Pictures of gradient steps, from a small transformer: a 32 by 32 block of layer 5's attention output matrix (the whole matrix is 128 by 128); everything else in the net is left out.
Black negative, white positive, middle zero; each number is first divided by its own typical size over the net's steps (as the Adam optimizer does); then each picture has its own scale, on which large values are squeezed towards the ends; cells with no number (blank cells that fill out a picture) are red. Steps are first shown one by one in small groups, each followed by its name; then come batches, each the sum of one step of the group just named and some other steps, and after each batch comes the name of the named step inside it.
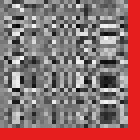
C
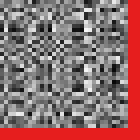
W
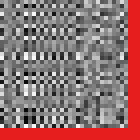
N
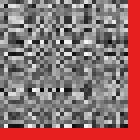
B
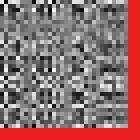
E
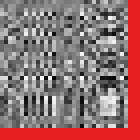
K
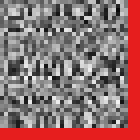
K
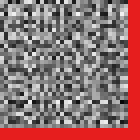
W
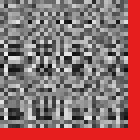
B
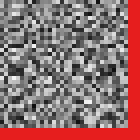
W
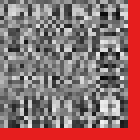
K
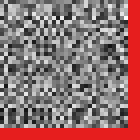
N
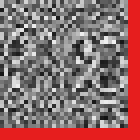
C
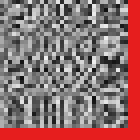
C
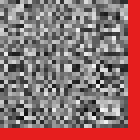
B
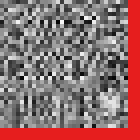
K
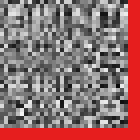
W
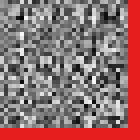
W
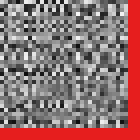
N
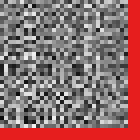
N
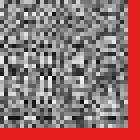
K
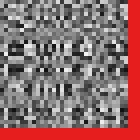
B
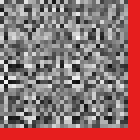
E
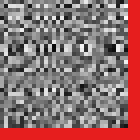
B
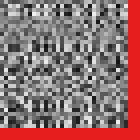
N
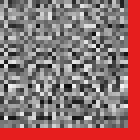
W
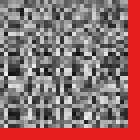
B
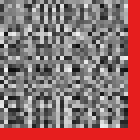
E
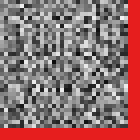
B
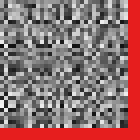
B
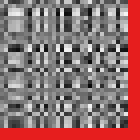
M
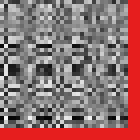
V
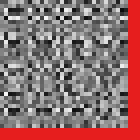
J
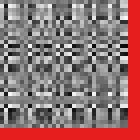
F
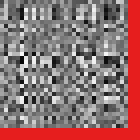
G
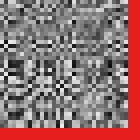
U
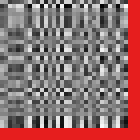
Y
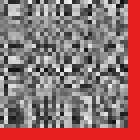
V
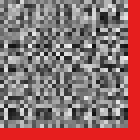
F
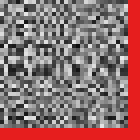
V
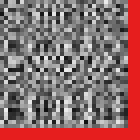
J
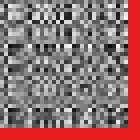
F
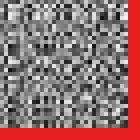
F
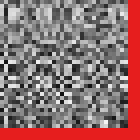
V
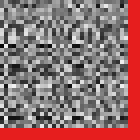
V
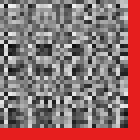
F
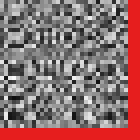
U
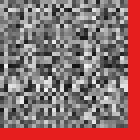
G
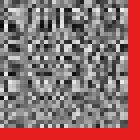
M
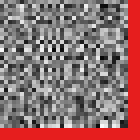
Y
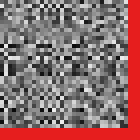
V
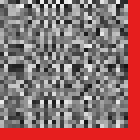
Y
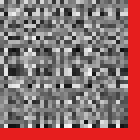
M
